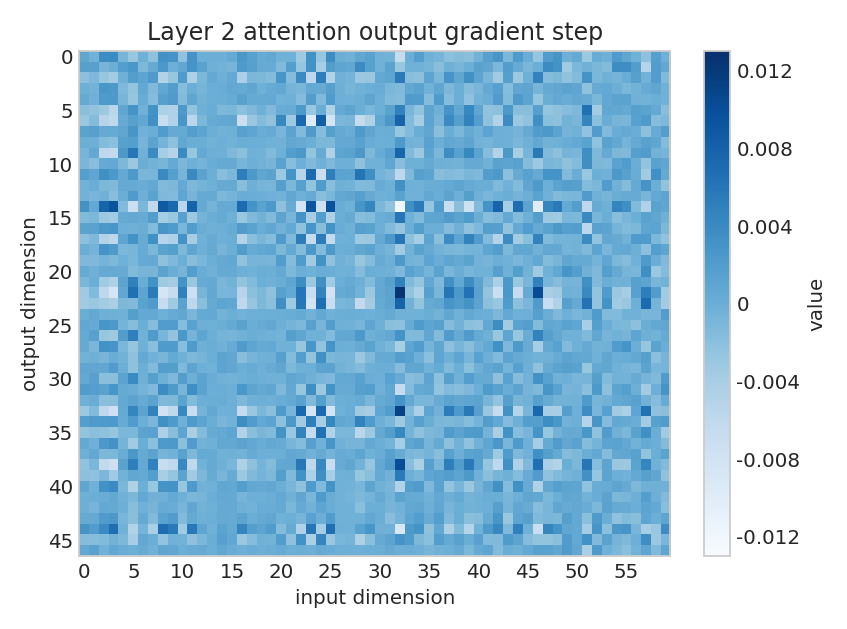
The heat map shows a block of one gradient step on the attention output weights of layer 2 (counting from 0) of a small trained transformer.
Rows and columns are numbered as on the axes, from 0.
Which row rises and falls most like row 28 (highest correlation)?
45
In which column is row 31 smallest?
32
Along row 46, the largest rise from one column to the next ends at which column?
52
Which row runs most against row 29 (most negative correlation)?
13
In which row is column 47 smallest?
23
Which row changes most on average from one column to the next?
14
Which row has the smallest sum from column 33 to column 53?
10
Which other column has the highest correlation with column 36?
33
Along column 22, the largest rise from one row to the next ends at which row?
15
